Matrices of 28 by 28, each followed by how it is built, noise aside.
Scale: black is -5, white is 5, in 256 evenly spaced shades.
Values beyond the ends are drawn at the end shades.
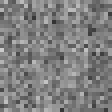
blocks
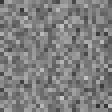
repeating rows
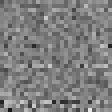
uneven rows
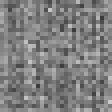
blocks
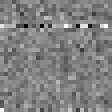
uneven rows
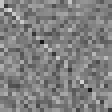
diagonal
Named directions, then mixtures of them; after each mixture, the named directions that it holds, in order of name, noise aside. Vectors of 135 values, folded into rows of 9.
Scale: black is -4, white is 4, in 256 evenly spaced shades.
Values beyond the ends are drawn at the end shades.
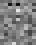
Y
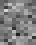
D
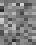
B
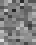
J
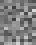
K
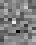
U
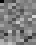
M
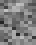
D.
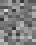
D, J.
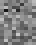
D, J, Y.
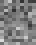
J, K.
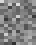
M, Y.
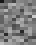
D, M.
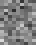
J.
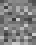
D, K, Y.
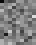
M.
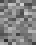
B, D, M.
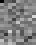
M.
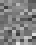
D, K, M.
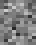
D.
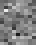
D.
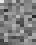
D, J, M.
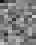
D, M.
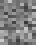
J, K, U.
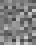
K.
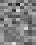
J, Y.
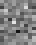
U.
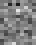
U, Y.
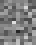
K, U.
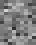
D.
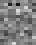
U, Y.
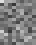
B, J, M.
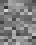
D, K.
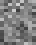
J, Y.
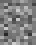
D, K, Y.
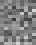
K.
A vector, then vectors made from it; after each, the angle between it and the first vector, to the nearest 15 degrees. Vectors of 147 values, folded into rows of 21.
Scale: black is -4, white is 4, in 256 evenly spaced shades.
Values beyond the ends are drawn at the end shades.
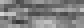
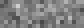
105 degrees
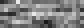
150 degrees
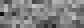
135 degrees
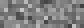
90 degrees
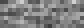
135 degrees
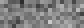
75 degrees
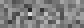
90 degrees
